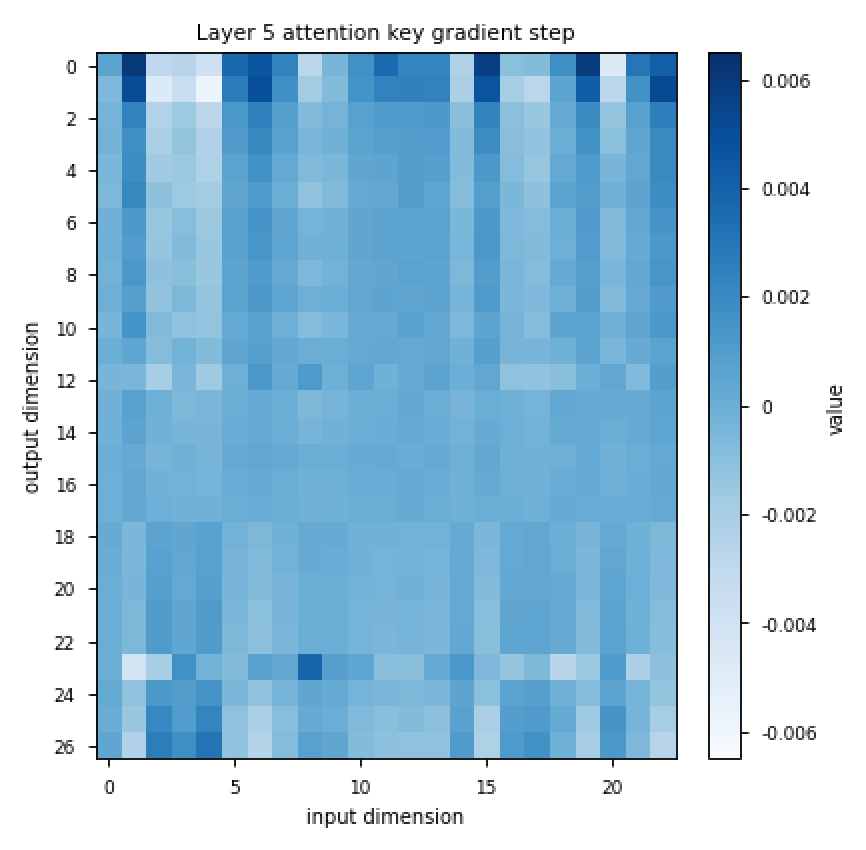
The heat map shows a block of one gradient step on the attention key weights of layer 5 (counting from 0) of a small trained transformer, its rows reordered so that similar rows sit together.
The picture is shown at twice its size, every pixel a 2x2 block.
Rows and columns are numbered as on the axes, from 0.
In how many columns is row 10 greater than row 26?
13
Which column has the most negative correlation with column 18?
8
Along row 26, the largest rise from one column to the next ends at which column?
2
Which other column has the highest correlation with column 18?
21
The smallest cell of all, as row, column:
1, 4
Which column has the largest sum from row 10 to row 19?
22
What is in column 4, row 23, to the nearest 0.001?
0
